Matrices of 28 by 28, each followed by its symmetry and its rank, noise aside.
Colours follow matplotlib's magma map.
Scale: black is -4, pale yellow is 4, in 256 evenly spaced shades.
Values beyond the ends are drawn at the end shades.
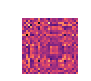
symmetric, rank three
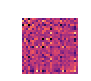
symmetric, rank three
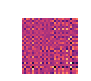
no symmetry, rank two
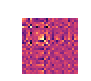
symmetric, rank two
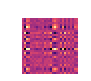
no symmetry, rank one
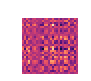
no symmetry, rank two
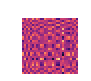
antisymmetric, rank two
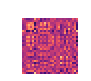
symmetric, rank three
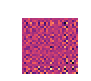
no symmetry, rank three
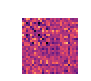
symmetric, rank three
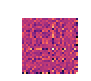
symmetric, rank three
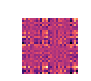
antisymmetric, rank two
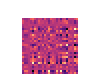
antisymmetric, rank two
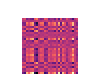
no symmetry, rank one
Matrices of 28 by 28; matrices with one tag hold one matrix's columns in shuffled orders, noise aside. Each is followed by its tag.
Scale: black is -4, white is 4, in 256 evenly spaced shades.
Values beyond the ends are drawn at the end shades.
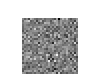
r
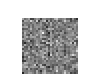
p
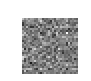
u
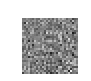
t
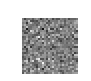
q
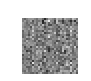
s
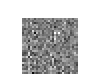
t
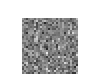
t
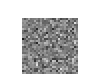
q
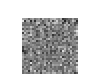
s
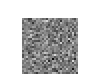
r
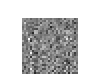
t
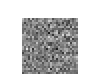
u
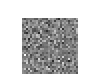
q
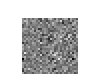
r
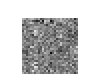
s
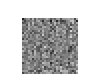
s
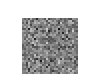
q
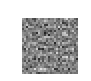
u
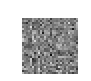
t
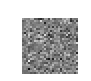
r
